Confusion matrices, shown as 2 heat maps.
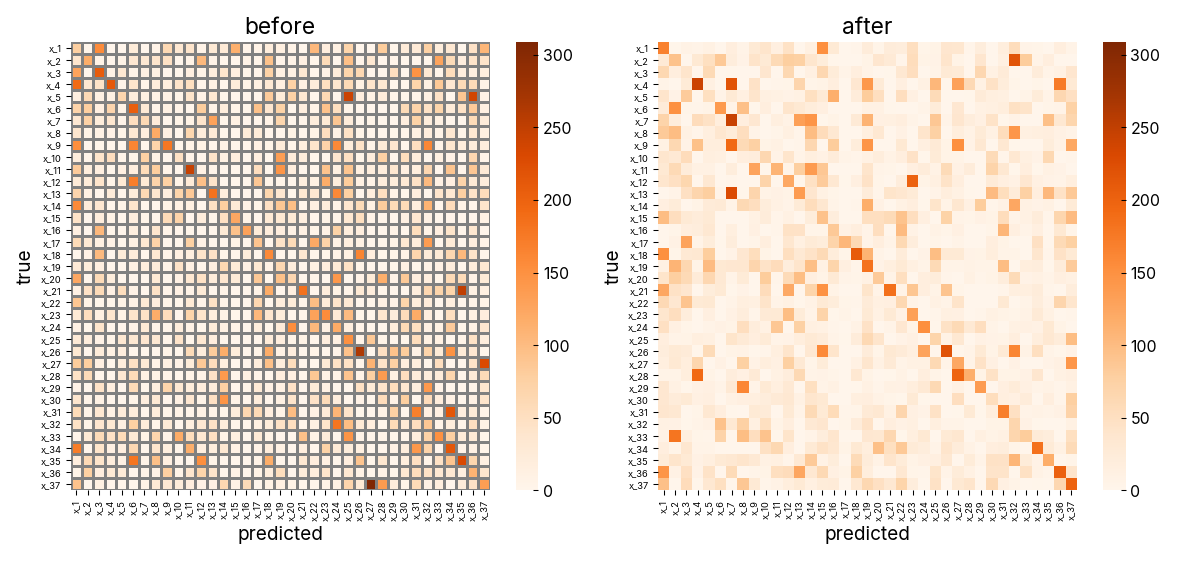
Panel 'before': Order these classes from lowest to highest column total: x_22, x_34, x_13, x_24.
x_22, x_13, x_24, x_34
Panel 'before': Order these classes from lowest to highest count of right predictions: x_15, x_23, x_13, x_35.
x_15, x_23, x_13, x_35
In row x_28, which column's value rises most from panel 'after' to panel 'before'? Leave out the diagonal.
x_14
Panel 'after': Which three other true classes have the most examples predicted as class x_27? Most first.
x_28, x_9, x_4
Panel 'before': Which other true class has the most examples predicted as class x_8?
x_23
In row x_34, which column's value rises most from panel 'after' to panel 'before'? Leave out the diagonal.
x_1
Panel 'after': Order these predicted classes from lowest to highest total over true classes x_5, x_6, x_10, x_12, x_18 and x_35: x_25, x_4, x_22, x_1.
x_4, x_22, x_25, x_1
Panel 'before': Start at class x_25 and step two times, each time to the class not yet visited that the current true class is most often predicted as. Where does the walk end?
x_37
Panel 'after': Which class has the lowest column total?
x_17
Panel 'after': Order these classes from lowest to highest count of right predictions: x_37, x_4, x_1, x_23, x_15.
x_15, x_23, x_1, x_37, x_4
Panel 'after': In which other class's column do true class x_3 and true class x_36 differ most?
x_13
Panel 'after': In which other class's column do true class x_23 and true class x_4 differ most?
x_7
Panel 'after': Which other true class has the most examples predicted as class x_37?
x_27
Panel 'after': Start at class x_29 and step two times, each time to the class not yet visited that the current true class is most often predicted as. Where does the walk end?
x_32
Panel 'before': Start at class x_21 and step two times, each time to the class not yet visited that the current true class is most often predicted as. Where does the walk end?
x_6
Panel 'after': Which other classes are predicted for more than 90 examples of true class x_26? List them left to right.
x_15, x_24, x_32
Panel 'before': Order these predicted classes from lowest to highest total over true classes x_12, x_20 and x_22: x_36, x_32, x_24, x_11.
x_36, x_11, x_32, x_24
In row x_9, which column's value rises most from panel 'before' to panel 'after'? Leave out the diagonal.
x_7
